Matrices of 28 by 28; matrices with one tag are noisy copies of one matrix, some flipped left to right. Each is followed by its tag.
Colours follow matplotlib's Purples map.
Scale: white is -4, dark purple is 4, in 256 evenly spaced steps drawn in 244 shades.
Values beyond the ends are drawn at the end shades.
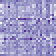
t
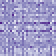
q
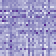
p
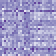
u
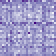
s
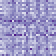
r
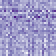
p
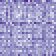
s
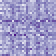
r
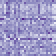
t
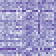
u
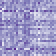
u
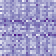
r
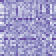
t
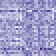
u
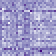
u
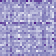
s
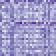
s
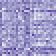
u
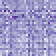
p
